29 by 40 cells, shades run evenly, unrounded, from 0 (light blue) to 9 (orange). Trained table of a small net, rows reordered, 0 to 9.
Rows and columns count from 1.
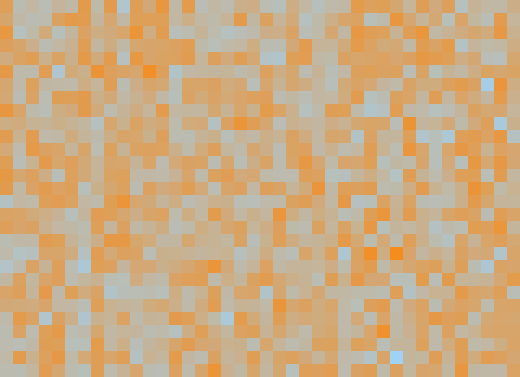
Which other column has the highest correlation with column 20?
2
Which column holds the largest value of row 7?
39
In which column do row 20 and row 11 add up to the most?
29
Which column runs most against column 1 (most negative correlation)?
5
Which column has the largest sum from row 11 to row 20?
37
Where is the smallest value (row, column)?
28, 31
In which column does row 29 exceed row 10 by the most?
17
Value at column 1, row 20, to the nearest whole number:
3
